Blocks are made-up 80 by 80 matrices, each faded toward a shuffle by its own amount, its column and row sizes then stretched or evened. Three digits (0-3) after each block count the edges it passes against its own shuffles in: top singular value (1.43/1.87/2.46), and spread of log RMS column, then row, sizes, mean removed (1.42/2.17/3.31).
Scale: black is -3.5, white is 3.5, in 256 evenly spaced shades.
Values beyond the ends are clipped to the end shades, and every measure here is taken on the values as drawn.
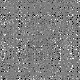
1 2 2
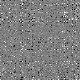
1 2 2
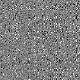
2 2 1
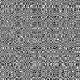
3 0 2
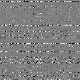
2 1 3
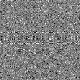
2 0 1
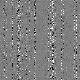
1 3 0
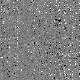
0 2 1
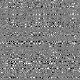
2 1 3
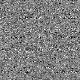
1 0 2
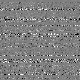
1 0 3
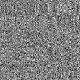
2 1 0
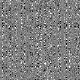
1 3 1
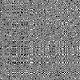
3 1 2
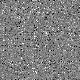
0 1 1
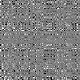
3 2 3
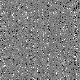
1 2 0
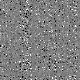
0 2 1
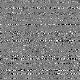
2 1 3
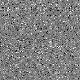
2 0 1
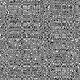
3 0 1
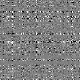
2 2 3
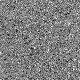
0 0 0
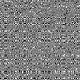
3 1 2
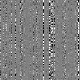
3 3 0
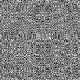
3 0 1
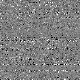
0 1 2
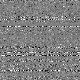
2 0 3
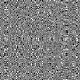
3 2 1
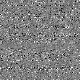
1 0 2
